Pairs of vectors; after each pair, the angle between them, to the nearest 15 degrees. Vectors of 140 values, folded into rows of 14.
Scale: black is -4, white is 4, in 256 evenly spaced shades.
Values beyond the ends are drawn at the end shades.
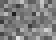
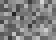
30 degrees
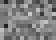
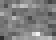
90 degrees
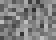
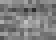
45 degrees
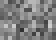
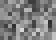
165 degrees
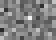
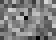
90 degrees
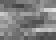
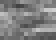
15 degrees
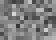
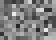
15 degrees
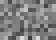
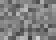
15 degrees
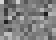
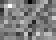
105 degrees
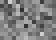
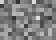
60 degrees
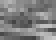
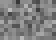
90 degrees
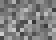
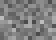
60 degrees
